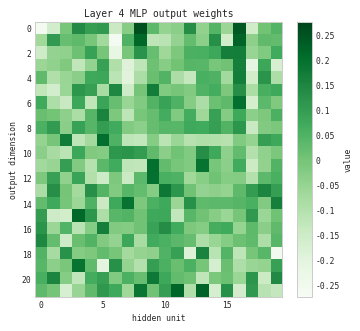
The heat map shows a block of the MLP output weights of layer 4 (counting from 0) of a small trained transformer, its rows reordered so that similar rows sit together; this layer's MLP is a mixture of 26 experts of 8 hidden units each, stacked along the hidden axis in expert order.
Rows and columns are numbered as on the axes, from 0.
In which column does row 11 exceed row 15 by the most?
2
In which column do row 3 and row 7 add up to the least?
7
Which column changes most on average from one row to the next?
3
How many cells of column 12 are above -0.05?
17
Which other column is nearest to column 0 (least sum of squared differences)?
10
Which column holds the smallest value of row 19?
5
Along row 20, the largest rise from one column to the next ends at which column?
19
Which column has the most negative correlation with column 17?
16
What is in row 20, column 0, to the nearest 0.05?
0.05
